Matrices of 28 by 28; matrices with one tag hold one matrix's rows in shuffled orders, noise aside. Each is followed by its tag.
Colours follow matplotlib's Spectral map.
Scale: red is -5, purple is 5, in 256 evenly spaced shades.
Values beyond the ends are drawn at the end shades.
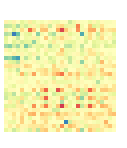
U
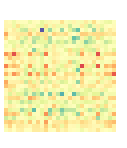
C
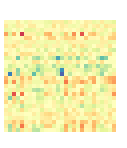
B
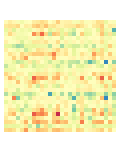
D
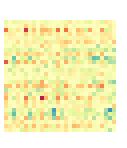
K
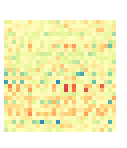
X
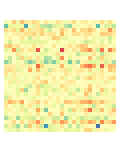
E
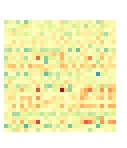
E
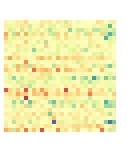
K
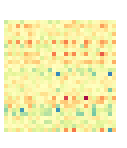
X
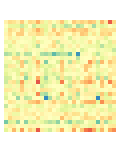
E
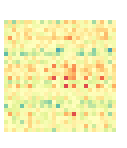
X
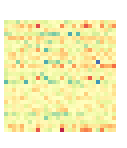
E
